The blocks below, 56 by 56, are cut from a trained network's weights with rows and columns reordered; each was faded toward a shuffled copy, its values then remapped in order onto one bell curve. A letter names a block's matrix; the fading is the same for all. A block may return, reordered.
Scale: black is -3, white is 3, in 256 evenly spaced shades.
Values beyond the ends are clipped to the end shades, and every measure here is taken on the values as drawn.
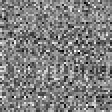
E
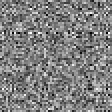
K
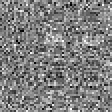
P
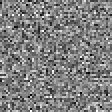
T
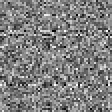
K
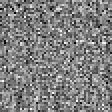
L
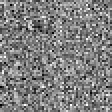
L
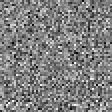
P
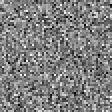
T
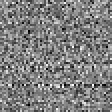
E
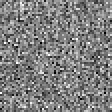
L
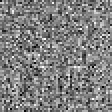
L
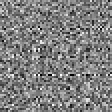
K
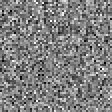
T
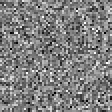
T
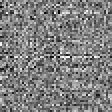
E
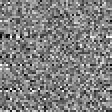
K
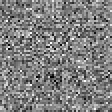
P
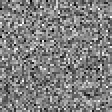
T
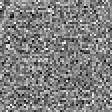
P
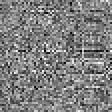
E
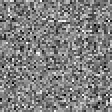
L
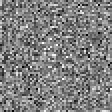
L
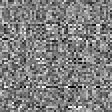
K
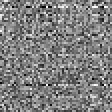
K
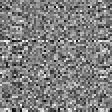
E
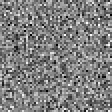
L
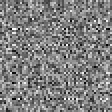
K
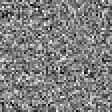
P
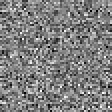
P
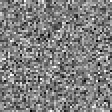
T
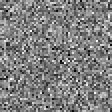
T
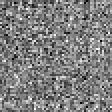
L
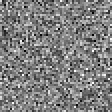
T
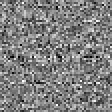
E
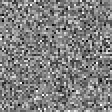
T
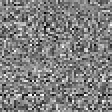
E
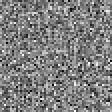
L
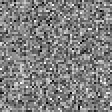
T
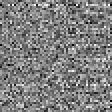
K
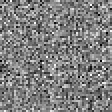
L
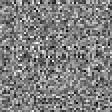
E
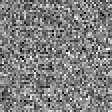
P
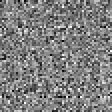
E
